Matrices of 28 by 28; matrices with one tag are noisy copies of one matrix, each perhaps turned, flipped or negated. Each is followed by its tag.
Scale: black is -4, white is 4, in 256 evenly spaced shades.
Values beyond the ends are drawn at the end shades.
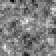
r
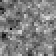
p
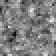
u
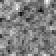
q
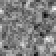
q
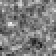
u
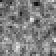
p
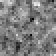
p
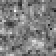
u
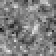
r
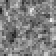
u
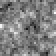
r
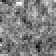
p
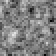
u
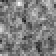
p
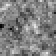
r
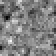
q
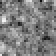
p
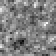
u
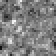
q
